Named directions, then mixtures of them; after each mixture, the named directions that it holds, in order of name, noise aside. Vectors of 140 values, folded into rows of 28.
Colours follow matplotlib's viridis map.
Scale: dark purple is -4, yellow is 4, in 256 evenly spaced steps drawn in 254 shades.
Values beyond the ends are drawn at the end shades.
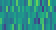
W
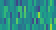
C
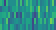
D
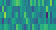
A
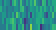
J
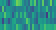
A.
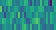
A, C, W.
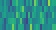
J, W.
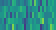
C, J, W.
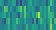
C.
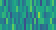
C, D, J.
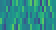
J, W.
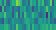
A.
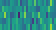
A, C.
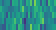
J, W.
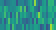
C, J.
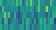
A, D.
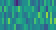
A, C.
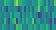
A, C.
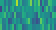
A, D, W.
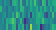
J.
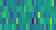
C, D.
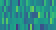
A, D, J.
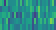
D.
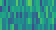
D, W.
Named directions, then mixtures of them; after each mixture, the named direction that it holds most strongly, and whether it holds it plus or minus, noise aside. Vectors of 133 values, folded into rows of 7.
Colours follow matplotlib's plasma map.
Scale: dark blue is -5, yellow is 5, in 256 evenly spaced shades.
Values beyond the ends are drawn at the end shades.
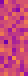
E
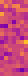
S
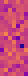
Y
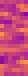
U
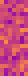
U, plus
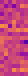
S, minus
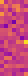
S, plus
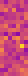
Y, minus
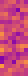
U, plus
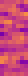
U, minus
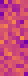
S, minus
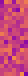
E, plus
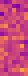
S, minus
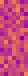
E, minus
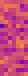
U, minus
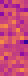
S, minus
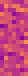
S, plus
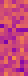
E, plus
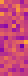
S, plus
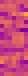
U, minus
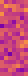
S, plus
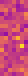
Y, minus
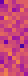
E, plus
